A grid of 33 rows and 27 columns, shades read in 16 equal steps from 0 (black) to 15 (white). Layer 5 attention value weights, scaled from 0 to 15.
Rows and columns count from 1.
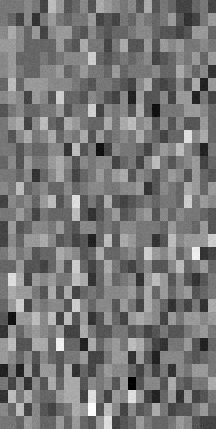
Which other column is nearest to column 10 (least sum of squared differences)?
3
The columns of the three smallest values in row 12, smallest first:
13, 26, 9
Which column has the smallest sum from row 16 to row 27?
12
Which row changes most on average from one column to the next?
31
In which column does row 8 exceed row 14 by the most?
5
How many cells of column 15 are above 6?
18
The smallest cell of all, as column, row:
17, 30
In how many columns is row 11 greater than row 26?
17
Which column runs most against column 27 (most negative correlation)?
8
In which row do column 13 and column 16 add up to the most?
14
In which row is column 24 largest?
11
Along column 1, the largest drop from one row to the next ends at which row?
29
